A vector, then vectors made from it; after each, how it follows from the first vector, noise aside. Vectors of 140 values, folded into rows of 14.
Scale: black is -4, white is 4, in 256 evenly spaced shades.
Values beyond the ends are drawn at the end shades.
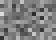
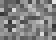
reversed, negated.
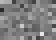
wrapped around, negated, partly zeroed.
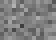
reversed, shrunk.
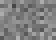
shrunk.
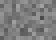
shrunk.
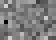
wrapped around, negated, partly zeroed.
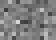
wrapped around, negated, partly zeroed.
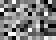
wrapped around, scaled up.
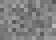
reversed, shrunk.
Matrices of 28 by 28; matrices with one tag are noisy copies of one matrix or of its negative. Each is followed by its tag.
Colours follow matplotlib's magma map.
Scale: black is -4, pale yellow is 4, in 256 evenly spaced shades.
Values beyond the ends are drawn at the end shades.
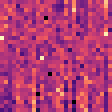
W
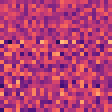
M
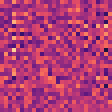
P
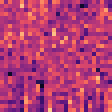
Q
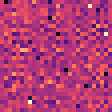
P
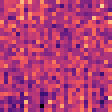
Q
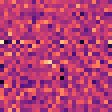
M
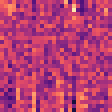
W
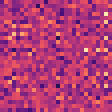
P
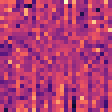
W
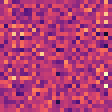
P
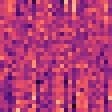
W
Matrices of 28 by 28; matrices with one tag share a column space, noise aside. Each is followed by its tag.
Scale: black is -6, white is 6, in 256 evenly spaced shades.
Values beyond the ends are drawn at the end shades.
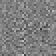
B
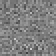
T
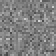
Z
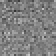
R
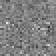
B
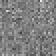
R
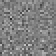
T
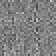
Z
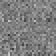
Z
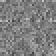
Z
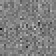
B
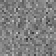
R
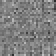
R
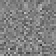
T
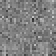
R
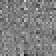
R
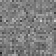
Z
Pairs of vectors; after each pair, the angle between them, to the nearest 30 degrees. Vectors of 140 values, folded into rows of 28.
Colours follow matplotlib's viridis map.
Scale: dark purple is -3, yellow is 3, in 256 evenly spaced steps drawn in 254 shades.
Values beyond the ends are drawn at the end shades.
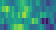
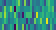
90 degrees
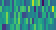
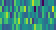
30 degrees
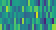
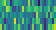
30 degrees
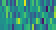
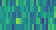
30 degrees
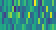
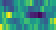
90 degrees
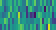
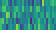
90 degrees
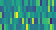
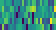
150 degrees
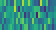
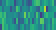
120 degrees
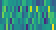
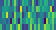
60 degrees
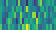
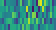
60 degrees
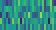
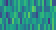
30 degrees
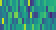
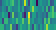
120 degrees
